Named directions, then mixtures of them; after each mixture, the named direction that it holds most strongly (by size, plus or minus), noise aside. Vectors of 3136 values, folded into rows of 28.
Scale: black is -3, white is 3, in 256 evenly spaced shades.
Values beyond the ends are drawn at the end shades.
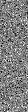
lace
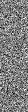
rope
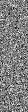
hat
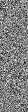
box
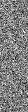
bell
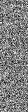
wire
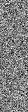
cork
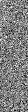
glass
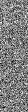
wire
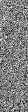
glass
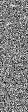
hat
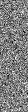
bell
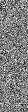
box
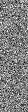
box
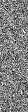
bell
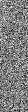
glass
